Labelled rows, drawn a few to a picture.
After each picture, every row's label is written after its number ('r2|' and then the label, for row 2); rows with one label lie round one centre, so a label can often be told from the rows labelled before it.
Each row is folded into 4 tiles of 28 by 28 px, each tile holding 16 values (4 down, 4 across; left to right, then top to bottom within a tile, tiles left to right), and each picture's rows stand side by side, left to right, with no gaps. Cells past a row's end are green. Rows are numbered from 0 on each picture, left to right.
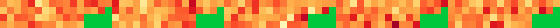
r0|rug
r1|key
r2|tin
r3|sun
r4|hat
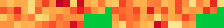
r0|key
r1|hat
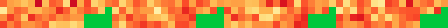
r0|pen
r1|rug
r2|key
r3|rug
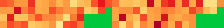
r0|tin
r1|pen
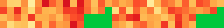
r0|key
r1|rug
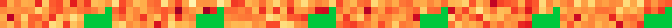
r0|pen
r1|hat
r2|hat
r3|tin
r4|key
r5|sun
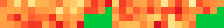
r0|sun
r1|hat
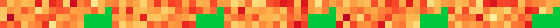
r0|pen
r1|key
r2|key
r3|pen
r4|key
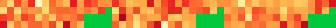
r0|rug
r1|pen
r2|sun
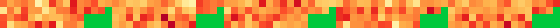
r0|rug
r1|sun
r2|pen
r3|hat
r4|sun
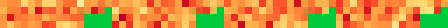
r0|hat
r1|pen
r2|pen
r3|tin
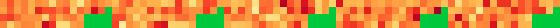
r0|hat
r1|hat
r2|key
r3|tin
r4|pen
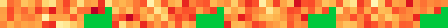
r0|hat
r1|rug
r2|rug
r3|rug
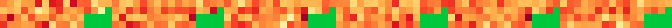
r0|pen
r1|tin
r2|tin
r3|sun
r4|tin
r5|hat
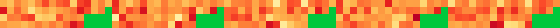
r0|key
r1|tin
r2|hat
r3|tin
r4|hat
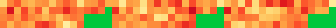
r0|hat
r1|key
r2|key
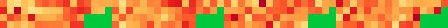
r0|key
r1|key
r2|pen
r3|tin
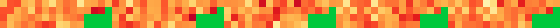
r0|hat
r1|tin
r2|pen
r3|rug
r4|rug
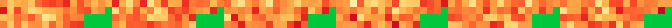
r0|key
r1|rug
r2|tin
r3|sun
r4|hat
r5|rug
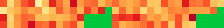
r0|rug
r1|rug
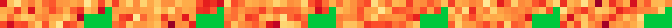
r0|tin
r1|sun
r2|hat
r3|rug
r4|rug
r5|pen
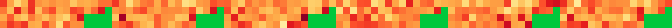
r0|tin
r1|tin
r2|tin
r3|rug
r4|sun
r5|tin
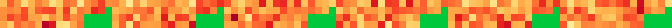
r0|hat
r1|sun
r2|pen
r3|pen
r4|sun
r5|key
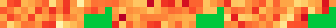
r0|hat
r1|pen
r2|tin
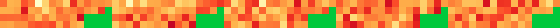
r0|rug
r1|sun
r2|rug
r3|tin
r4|pen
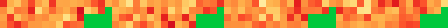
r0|tin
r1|sun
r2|rug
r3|key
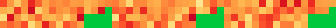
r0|tin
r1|tin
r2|pen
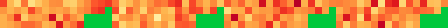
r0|sun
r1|key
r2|pen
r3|pen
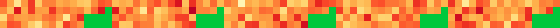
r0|tin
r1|key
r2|sun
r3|key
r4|tin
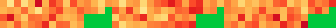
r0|pen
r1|key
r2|sun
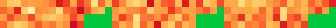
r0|key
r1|pen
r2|sun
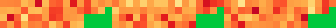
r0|pen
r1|sun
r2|tin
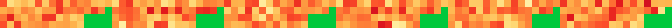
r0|pen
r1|hat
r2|rug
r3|hat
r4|hat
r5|pen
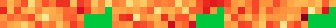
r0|key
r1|sun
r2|tin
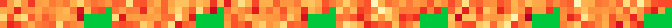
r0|tin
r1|tin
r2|tin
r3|rug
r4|tin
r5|sun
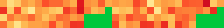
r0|key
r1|rug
